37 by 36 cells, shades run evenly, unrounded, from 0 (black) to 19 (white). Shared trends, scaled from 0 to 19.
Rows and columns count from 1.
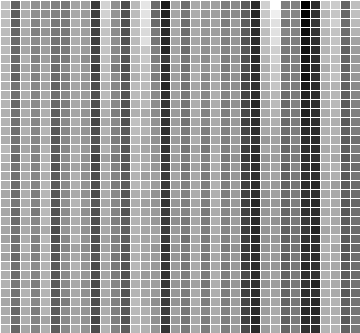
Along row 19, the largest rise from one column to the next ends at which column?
33
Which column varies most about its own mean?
28
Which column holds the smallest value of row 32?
32
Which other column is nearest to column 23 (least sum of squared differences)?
30
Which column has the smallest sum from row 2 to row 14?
31
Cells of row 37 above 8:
25
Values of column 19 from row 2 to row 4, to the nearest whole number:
9 8 8
